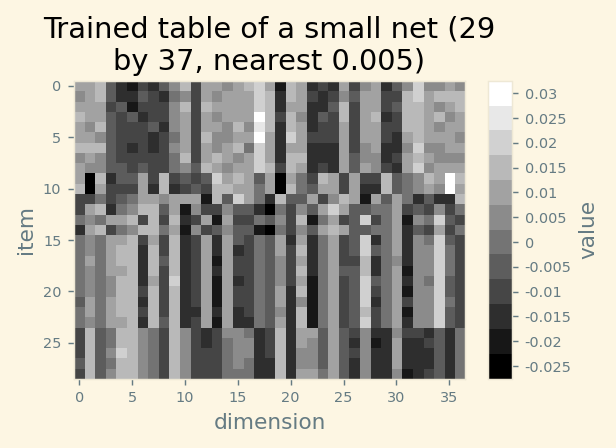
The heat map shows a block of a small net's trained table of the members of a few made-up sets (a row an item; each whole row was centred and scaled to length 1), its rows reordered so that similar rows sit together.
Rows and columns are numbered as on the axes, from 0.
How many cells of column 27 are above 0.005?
16
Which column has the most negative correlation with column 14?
22
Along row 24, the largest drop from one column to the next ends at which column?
20
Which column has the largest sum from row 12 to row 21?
34
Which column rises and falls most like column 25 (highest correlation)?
28
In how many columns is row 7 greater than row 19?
20
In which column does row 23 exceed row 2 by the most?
5
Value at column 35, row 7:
0.005
